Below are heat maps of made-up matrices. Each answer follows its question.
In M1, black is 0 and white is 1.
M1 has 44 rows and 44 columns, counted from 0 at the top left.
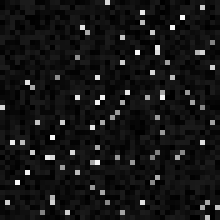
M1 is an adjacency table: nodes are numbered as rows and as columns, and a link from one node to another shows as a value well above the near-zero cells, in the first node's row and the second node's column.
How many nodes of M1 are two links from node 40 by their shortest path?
7
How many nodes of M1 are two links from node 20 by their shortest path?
6
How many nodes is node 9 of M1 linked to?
1
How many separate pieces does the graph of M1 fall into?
2
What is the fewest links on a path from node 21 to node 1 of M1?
2
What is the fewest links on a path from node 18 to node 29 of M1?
3
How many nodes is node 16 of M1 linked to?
1
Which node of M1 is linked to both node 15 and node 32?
node 19
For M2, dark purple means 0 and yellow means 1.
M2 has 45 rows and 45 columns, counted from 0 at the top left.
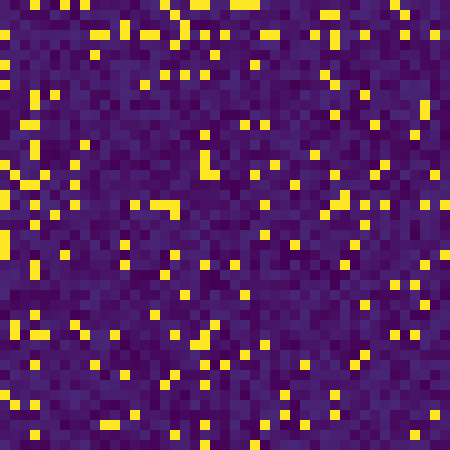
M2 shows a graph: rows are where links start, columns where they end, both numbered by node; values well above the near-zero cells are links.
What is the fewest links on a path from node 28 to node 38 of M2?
4
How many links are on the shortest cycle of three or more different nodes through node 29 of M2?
5
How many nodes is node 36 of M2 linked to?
6
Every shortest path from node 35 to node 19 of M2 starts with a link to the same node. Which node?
node 24
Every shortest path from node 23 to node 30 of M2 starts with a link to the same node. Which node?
node 26
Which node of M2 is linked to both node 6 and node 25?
node 0
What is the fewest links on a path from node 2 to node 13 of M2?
4
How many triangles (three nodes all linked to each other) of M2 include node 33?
4
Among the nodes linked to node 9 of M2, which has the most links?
node 3
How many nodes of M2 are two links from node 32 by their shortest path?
7
